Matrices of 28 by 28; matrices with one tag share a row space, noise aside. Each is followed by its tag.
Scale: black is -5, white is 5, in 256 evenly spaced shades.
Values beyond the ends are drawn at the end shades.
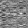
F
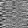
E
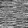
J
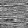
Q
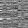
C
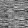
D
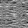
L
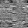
L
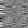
E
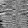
E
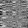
E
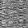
F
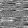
J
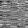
C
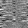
E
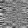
E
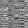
D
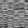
D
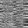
J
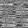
J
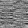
J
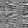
L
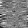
E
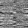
J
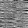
J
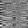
E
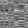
D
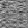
F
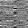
Q
